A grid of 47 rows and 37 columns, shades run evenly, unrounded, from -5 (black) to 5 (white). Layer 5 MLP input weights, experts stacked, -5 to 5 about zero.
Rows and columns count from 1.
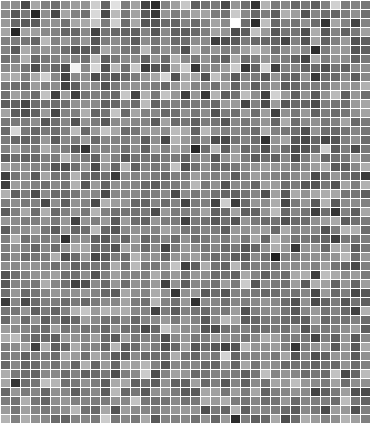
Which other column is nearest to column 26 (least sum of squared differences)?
3
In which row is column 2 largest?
15
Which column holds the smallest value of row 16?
27
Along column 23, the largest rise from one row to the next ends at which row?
40
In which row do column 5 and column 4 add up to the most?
9
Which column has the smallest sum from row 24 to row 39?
36
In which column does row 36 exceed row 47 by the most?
24
